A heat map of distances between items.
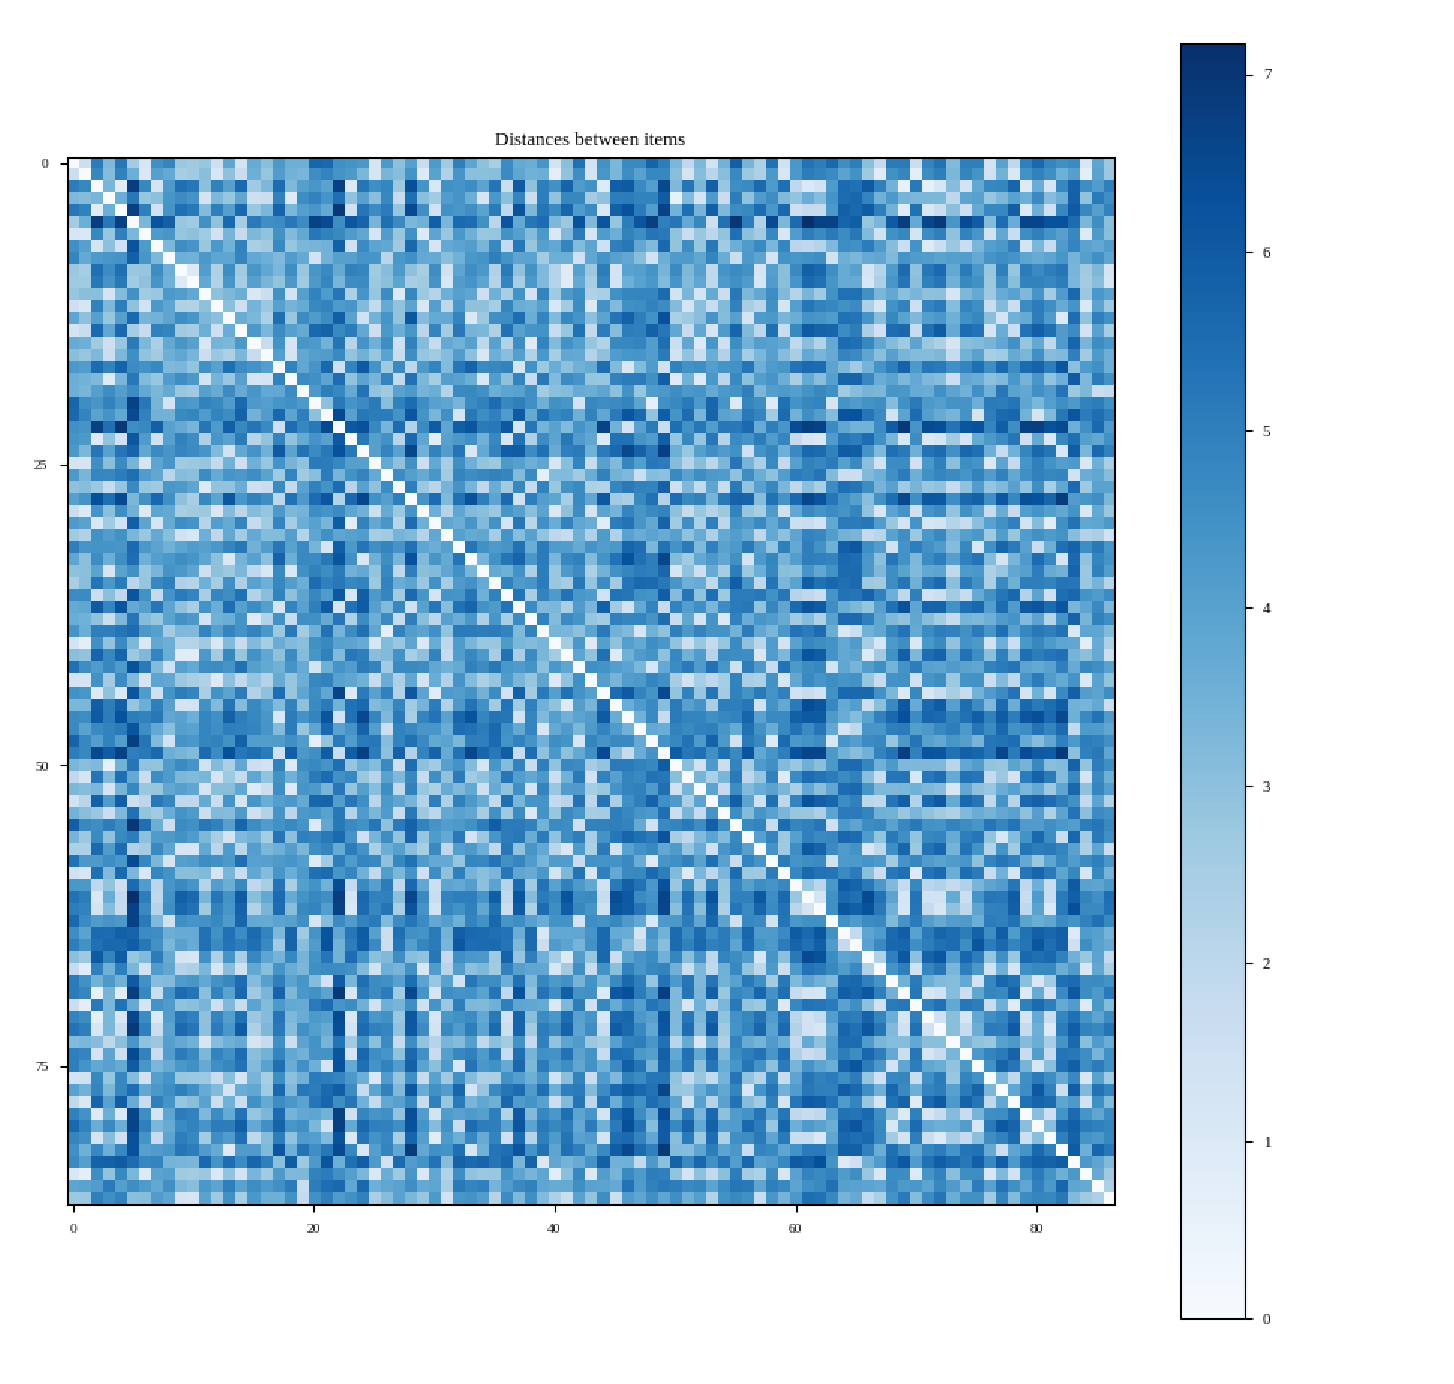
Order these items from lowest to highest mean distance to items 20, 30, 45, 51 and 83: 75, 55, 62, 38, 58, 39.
39, 58, 55, 38, 75, 62
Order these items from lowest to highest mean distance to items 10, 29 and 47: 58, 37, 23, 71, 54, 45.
45, 37, 54, 58, 23, 71
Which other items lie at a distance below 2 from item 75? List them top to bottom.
21, 32, 68, 80
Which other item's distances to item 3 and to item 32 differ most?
50
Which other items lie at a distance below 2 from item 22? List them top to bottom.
17, 37, 46, 49
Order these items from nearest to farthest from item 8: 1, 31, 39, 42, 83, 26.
42, 26, 39, 31, 83, 1
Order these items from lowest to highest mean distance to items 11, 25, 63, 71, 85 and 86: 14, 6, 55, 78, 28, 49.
6, 14, 78, 55, 28, 49
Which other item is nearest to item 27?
11
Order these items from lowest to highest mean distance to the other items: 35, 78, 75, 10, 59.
10, 59, 78, 35, 75
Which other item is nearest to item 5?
53
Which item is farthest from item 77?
49
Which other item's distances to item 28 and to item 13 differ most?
82
